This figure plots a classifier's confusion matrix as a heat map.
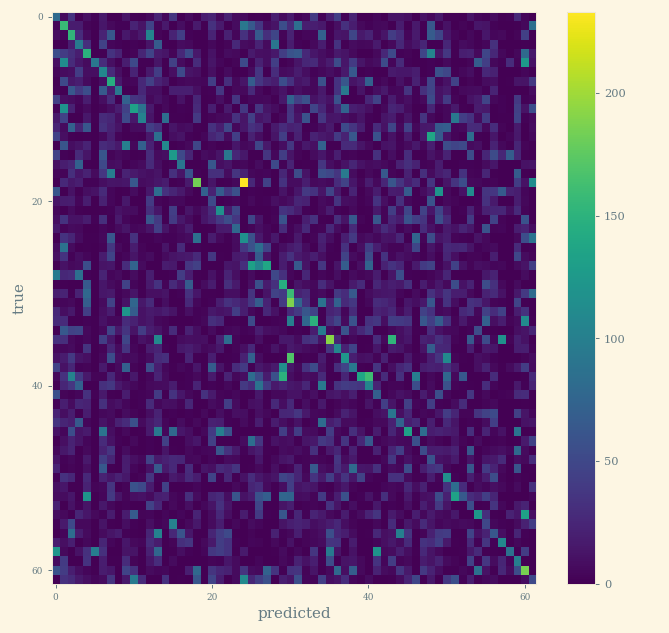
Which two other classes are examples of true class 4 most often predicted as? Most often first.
48, 60
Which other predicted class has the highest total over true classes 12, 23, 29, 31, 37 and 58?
30
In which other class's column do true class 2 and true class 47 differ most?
12
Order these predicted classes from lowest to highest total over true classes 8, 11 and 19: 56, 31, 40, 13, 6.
40, 31, 56, 13, 6
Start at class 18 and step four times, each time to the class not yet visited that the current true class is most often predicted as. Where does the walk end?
1
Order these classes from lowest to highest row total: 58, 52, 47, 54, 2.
47, 54, 58, 2, 52
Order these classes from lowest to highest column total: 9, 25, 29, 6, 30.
9, 25, 6, 29, 30
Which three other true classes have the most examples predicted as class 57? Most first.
35, 19, 32
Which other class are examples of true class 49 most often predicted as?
38
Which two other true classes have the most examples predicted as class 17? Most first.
29, 4
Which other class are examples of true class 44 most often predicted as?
34
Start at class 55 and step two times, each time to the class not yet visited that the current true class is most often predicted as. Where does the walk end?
22
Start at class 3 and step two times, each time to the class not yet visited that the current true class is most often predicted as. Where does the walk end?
0
